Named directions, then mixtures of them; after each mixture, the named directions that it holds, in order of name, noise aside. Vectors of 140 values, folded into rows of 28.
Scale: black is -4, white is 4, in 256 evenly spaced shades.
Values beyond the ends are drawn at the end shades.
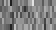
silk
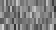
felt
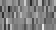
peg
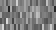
felt, peg.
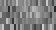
felt, peg.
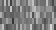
felt, silk.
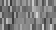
felt, peg, silk.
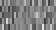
felt, peg, silk.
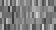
felt, peg, silk.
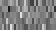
felt, peg, silk.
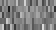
felt, peg.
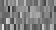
felt, peg.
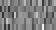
peg, silk.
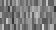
felt, peg, silk.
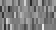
peg.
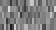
felt, peg, silk.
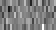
peg.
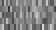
felt, peg, silk.
